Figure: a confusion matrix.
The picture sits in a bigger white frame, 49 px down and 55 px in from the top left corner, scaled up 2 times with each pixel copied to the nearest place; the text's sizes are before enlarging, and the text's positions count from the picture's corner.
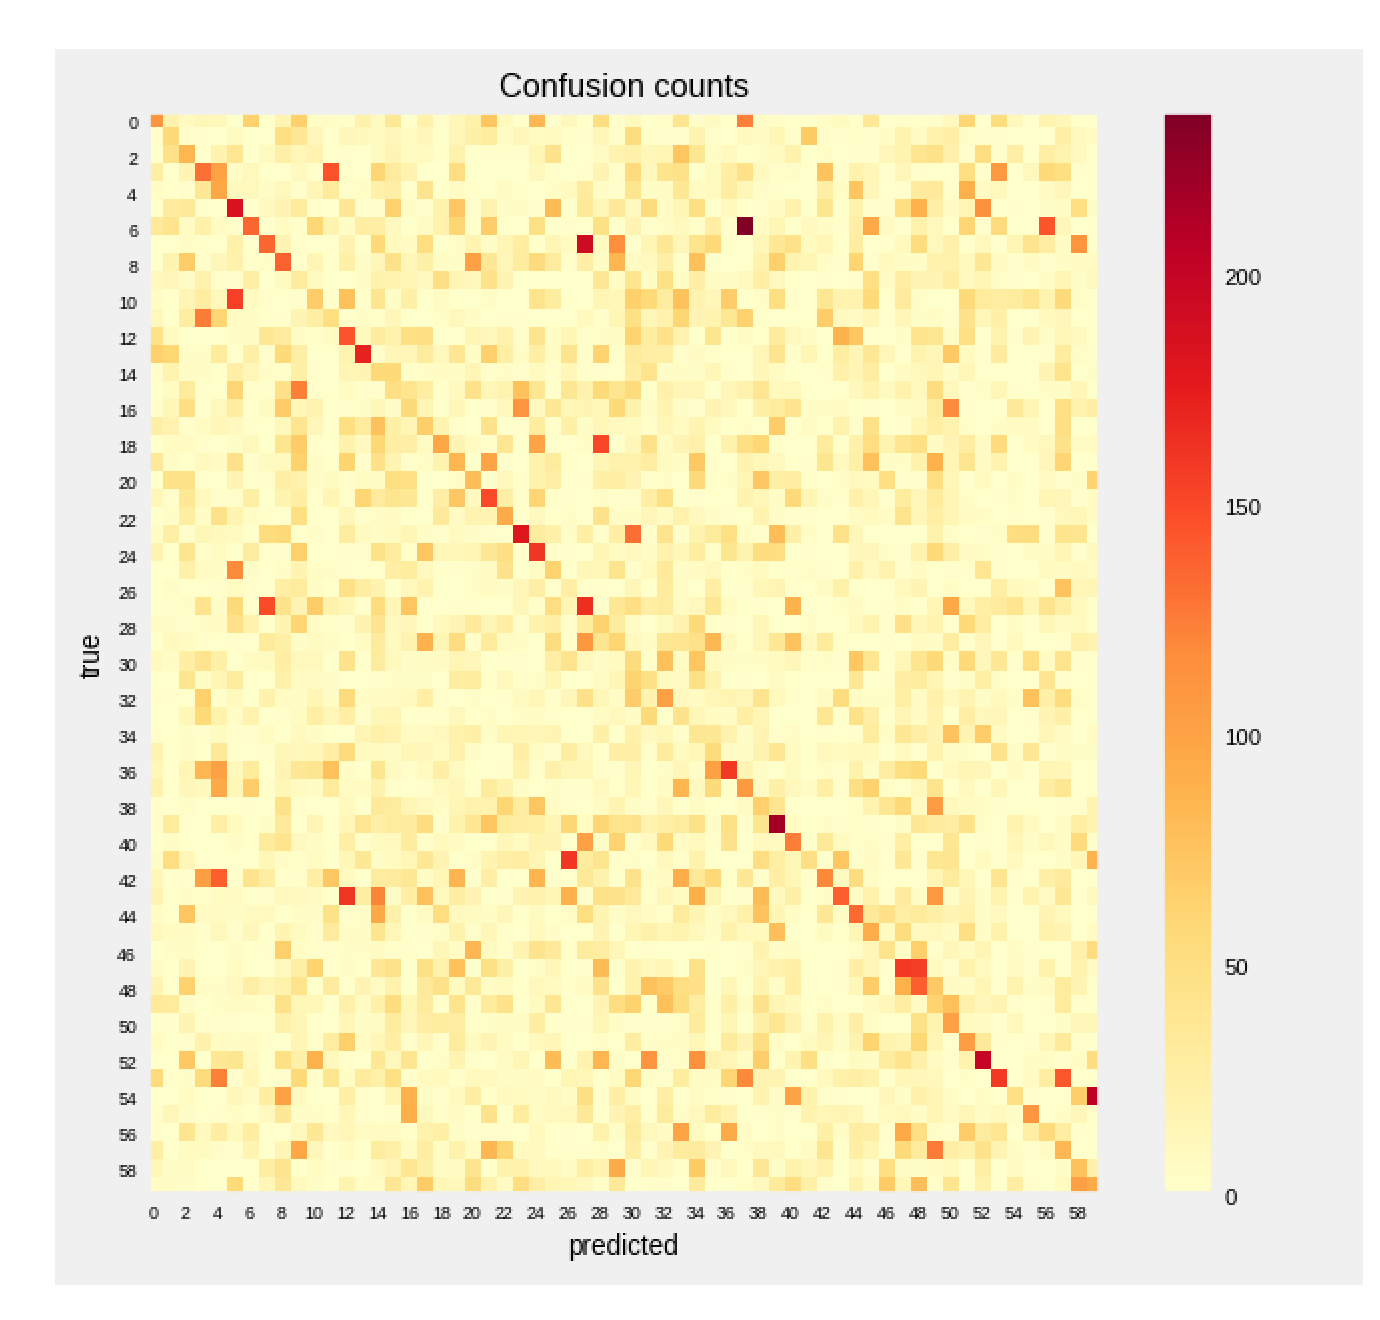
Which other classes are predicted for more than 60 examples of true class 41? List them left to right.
26, 43, 59
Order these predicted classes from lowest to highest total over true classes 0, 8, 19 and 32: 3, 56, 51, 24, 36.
36, 56, 3, 51, 24
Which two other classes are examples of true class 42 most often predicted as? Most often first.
4, 3
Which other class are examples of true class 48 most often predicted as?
47
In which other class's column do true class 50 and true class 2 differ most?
33
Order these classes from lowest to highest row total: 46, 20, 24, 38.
46, 38, 20, 24
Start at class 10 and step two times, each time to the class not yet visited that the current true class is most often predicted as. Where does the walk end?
52
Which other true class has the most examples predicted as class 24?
18
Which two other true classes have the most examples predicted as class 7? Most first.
27, 23
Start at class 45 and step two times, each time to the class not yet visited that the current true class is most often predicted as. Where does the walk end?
21
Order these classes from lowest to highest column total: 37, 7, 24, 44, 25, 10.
7, 10, 25, 37, 44, 24
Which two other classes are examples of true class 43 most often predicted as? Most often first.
12, 14
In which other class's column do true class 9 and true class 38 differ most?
49
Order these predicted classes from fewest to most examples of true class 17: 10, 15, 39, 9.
10, 15, 9, 39
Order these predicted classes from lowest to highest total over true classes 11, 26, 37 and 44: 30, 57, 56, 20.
20, 56, 30, 57
